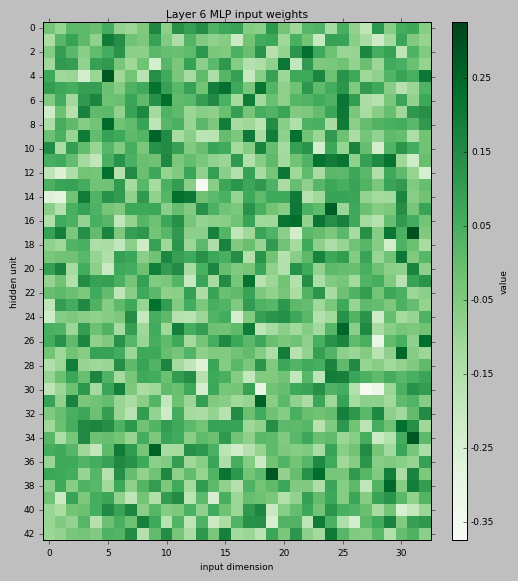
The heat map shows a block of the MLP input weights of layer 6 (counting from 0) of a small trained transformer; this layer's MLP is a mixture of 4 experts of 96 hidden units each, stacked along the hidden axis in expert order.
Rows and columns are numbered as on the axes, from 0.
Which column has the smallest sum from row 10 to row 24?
28
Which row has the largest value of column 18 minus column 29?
31
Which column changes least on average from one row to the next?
22
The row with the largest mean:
5
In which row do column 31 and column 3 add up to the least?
11
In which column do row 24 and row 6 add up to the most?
25
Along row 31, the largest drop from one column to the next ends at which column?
19
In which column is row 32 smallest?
10
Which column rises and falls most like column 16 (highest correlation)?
23
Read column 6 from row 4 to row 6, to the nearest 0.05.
-0.1 -0.05 0
